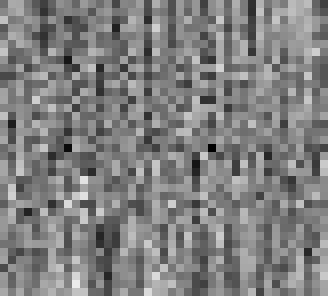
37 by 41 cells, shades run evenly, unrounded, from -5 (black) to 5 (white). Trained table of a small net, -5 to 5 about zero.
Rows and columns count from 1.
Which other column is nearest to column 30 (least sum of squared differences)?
35
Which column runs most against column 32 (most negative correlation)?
33
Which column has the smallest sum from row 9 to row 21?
13
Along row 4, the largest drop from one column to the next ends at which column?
15
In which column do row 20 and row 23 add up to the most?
26
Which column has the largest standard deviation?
10
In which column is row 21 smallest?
25
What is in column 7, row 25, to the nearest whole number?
0
